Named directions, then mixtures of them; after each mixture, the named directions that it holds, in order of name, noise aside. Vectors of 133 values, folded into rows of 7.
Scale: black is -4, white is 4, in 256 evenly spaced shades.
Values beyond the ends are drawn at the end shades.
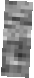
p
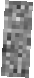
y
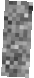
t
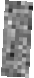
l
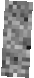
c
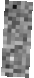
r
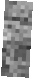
c, p.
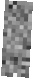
c.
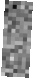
r.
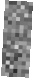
t, y.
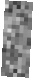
c, l, y.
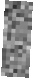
r, y.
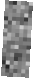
c, p, t.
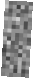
y.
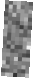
c.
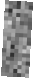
l, y.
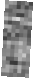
p, y.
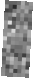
l, p, r.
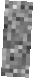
r, y.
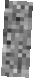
y.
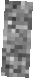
l, p, r.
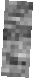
p.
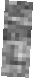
p.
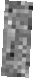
l.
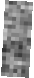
p, y.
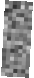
r, y.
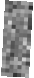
c, l.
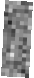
l.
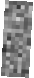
y.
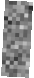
t.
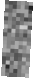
l, r, t.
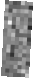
l.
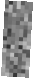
c, l, t.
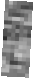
p.
